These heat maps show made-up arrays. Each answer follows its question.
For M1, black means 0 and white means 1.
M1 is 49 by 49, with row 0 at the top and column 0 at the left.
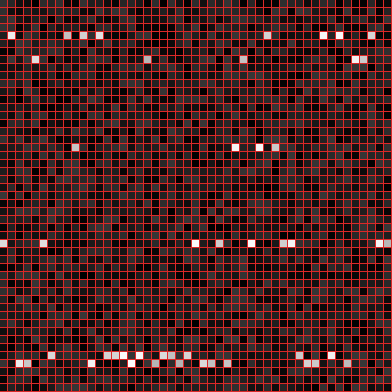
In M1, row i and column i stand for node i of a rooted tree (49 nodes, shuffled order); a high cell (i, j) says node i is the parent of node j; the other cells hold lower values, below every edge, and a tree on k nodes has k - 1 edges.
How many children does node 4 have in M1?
8
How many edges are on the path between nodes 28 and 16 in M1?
2
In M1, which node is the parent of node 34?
18
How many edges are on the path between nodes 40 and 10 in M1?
2
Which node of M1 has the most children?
45
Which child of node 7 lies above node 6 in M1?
44
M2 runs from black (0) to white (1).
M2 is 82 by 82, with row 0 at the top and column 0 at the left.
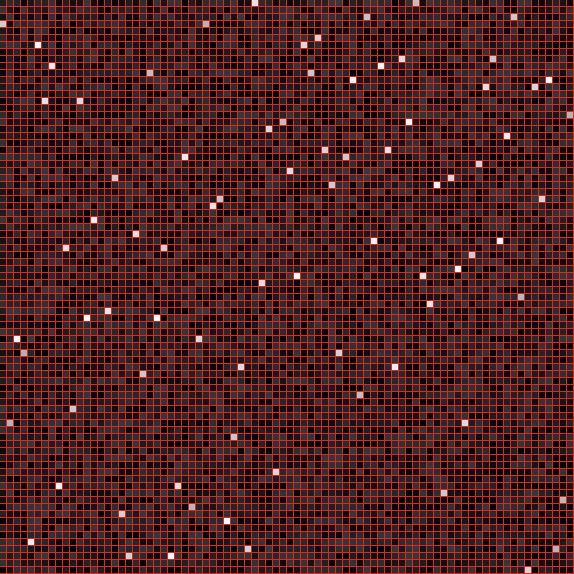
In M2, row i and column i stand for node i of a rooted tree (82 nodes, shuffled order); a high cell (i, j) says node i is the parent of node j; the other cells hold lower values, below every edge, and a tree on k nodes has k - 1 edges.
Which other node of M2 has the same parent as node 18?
24
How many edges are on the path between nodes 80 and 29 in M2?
8
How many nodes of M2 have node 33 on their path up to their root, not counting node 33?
3
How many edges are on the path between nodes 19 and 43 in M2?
8
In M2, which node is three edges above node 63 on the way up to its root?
69
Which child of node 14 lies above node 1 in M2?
11
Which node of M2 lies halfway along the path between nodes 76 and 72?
26
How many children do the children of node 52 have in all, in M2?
3
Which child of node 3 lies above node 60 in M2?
0
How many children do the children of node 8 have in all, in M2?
1
